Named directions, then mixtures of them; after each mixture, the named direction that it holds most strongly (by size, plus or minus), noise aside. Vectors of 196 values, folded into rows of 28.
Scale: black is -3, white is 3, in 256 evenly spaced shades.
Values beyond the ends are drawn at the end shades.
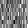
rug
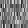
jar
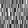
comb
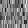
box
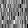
rug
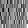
rug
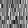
rug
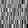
rug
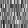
jar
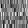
jar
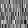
rug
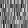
jar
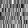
box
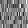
rug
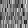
box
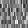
box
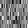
rug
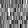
comb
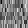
box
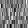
comb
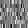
jar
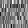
jar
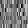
box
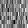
rug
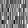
rug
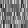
jar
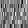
jar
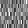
comb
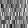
rug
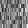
rug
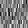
comb
